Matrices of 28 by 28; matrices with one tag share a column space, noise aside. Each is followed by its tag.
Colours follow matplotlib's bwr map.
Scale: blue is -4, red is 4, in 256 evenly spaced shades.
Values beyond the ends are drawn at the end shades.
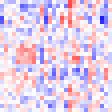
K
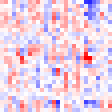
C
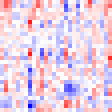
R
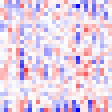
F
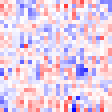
F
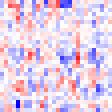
R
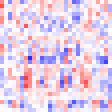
C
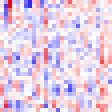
R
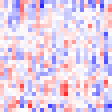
R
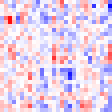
K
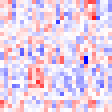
C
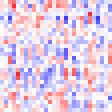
K
